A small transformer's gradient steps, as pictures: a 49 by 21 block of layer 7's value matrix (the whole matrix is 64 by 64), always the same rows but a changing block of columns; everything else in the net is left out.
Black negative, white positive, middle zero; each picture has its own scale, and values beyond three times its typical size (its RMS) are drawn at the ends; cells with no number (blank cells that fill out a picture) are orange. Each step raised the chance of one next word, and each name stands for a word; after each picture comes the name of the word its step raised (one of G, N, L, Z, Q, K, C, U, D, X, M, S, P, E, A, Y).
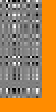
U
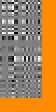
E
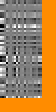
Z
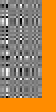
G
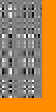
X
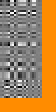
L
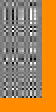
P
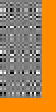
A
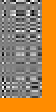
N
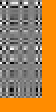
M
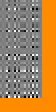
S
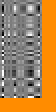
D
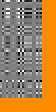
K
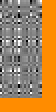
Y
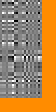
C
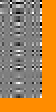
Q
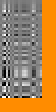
D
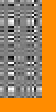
G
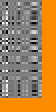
M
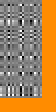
G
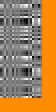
G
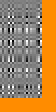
Y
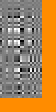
Y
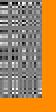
C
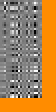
S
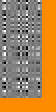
N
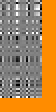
E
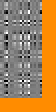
C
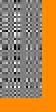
N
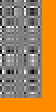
A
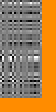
C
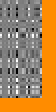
X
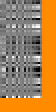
Z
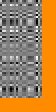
G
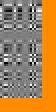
P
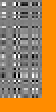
U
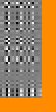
M
